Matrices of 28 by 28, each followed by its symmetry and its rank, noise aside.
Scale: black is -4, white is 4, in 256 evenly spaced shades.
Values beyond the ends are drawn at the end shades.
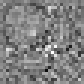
symmetric, rank six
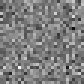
no symmetry, rank eight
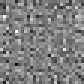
no symmetry, rank seven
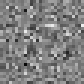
no symmetry, rank six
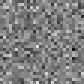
no symmetry, rank eight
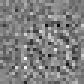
antisymmetric, rank six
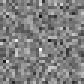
antisymmetric, rank six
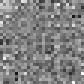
symmetric, rank six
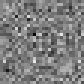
symmetric, rank six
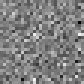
symmetric, rank eight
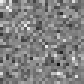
symmetric, rank eight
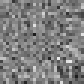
no symmetry, rank six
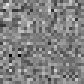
no symmetry, rank eight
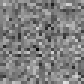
no symmetry, rank eight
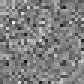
symmetric, rank eight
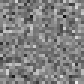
no symmetry, rank eight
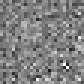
symmetric, rank seven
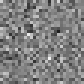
no symmetry, rank eight
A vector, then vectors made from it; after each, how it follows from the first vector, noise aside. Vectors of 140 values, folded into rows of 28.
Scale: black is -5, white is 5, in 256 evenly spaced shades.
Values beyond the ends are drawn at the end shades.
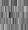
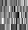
reversed, scaled up.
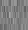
negated, shrunk.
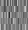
sign-scrambled.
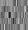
sign-scrambled.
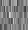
negated.
